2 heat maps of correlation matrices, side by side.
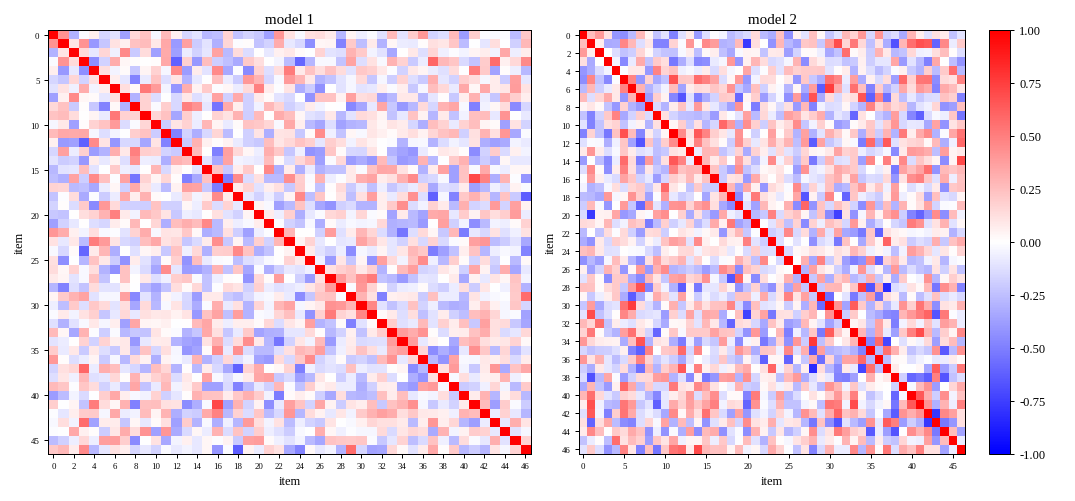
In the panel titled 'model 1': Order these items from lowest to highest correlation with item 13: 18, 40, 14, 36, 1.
36, 40, 18, 14, 1
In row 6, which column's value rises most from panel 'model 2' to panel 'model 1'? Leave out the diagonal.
20
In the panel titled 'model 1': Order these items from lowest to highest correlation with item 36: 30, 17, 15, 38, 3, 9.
38, 15, 30, 3, 9, 17
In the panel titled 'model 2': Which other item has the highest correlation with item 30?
6
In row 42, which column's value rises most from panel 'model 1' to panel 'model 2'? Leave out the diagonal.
1
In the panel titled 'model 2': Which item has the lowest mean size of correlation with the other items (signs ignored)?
24
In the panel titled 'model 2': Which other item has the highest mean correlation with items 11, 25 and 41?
5
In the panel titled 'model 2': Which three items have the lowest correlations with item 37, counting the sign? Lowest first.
28, 34, 7
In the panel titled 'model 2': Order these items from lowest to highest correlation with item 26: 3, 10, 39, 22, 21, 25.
39, 22, 25, 21, 3, 10
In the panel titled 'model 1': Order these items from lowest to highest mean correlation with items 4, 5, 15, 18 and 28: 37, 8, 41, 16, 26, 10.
8, 37, 26, 10, 41, 16
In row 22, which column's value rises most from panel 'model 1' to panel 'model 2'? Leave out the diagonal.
19
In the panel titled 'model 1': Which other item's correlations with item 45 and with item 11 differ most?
26
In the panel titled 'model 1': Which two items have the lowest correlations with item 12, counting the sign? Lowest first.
3, 11
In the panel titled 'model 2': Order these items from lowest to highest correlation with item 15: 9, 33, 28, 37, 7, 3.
3, 7, 9, 28, 37, 33
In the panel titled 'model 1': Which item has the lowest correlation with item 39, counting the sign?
18
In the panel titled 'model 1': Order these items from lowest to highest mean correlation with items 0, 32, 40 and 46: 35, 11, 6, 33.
35, 11, 6, 33
